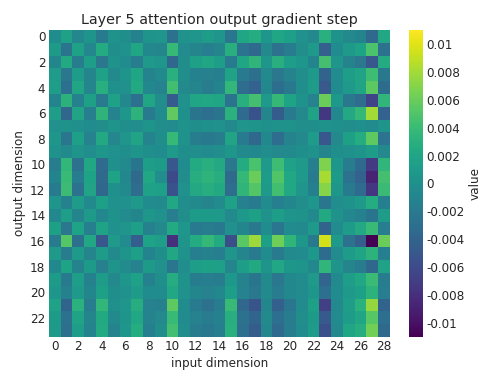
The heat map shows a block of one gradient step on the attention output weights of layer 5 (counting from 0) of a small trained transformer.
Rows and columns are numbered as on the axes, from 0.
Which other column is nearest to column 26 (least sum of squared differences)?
7
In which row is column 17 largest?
16
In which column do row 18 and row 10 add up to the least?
27
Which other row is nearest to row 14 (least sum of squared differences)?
18
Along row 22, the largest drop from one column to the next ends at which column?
28
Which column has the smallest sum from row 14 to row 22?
23
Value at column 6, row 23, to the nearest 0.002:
0
